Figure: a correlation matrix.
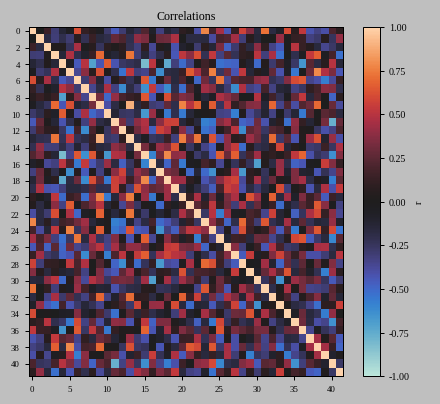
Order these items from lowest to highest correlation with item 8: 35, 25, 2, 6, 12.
2, 12, 35, 6, 25
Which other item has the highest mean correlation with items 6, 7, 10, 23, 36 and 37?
28
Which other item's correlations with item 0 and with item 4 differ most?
36
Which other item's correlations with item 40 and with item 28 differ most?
25
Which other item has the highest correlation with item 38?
5
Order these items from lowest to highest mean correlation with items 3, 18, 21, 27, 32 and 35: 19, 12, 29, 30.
19, 29, 12, 30
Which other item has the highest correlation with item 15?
18
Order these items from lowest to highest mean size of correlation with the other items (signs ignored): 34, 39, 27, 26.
34, 39, 26, 27
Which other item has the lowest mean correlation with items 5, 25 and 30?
33
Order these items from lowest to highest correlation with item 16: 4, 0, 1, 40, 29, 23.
29, 0, 1, 23, 40, 4
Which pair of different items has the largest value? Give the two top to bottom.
9, 13
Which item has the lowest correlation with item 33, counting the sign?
30
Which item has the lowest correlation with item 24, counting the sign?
17
